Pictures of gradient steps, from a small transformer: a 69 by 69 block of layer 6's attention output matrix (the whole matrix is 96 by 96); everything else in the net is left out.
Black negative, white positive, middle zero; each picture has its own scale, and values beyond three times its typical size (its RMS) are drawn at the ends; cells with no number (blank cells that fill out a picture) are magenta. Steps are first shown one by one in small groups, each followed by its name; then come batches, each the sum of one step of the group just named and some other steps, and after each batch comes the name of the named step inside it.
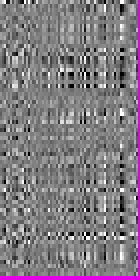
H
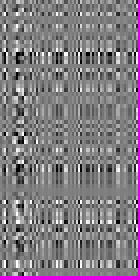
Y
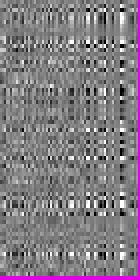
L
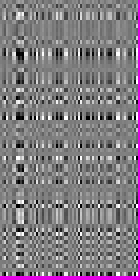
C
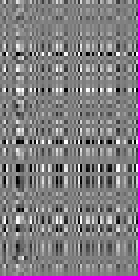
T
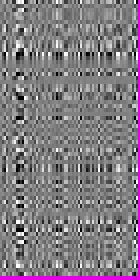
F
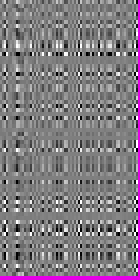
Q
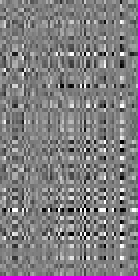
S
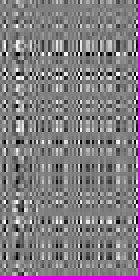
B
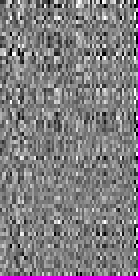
C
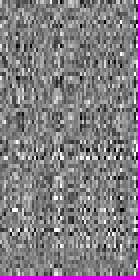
S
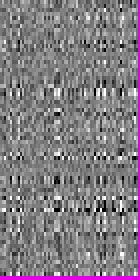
L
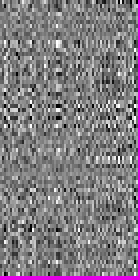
Q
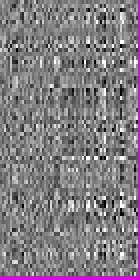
L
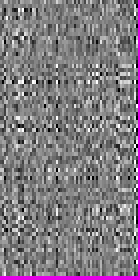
T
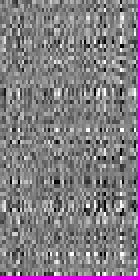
L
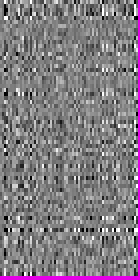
T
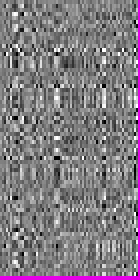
Q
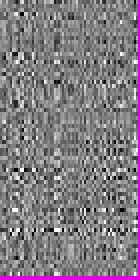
S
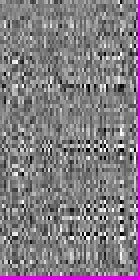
S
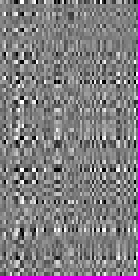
B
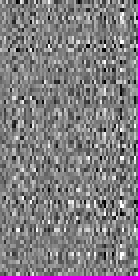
L
